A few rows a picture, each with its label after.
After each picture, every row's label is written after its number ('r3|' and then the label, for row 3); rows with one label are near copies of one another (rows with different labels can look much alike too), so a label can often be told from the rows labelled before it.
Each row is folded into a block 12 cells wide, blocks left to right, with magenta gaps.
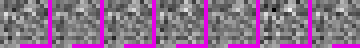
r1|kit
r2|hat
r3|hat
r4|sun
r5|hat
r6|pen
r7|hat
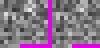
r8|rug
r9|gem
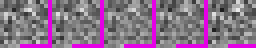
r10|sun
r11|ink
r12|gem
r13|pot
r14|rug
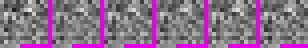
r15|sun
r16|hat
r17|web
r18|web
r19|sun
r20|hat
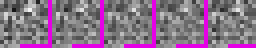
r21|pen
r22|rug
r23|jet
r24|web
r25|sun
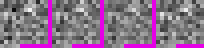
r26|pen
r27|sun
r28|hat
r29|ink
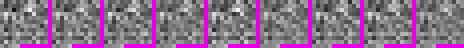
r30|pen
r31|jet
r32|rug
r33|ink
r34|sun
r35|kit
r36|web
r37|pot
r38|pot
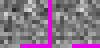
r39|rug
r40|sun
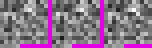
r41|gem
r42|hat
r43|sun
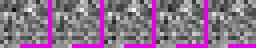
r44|pen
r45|gem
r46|hat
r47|web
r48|ink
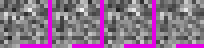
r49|ink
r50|gem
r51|sun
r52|hat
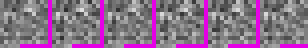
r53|sun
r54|ink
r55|sun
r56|ink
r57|gem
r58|kit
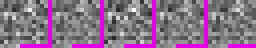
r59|jet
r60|hat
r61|web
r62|kit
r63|rug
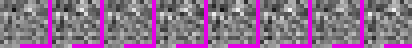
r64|pen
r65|pot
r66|pot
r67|ink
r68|pen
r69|web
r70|rug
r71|hat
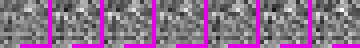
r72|hat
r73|jet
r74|jet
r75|rug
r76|hat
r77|web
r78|sun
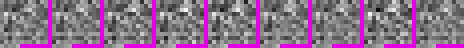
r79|kit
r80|pot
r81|hat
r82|hat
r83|pen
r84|pot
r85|ink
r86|rug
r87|web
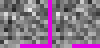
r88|pot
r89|kit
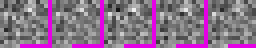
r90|gem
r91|kit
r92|pen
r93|ink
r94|kit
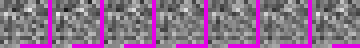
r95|jet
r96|kit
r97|jet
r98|gem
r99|pot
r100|kit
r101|kit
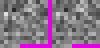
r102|kit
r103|rug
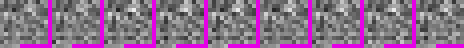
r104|pen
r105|pot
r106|rug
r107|hat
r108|gem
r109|rug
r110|pot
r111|sun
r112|ink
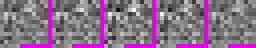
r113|rug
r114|hat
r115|pen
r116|kit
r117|pen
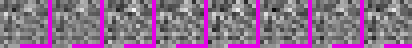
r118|pen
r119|gem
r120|sun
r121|hat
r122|gem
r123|rug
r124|hat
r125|web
